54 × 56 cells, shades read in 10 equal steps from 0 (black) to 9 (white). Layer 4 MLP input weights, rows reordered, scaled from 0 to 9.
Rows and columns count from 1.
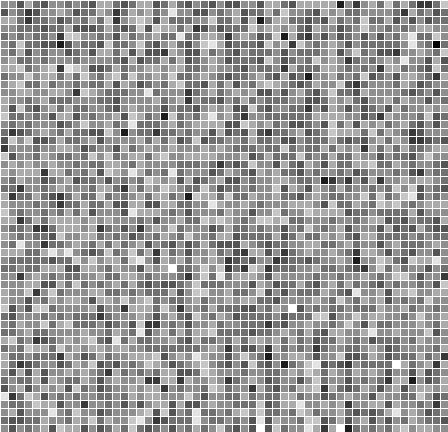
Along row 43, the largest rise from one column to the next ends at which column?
15
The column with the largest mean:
17
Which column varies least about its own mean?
30
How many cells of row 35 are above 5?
13
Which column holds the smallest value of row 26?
8
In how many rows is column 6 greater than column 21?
15
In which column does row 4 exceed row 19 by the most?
46
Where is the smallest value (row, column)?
6, 55
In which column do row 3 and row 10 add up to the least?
39
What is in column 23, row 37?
3
